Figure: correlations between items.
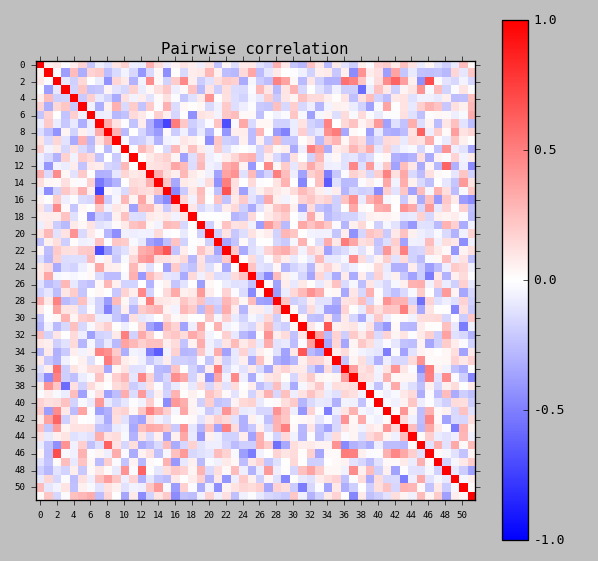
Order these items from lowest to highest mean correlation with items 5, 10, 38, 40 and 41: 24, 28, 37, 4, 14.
4, 24, 14, 37, 28
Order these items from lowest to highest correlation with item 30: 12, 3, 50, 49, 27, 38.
38, 50, 12, 49, 27, 3
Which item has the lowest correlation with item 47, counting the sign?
16
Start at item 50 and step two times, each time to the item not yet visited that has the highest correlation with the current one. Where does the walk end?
22
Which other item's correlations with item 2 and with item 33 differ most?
46
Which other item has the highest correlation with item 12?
48
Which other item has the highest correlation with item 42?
2
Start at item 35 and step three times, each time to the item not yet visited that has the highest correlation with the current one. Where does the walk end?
3
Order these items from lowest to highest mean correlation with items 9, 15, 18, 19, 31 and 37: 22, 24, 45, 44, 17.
44, 24, 17, 45, 22
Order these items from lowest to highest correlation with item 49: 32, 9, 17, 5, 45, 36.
36, 32, 17, 5, 9, 45
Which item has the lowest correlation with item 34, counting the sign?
14
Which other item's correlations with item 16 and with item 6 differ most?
51
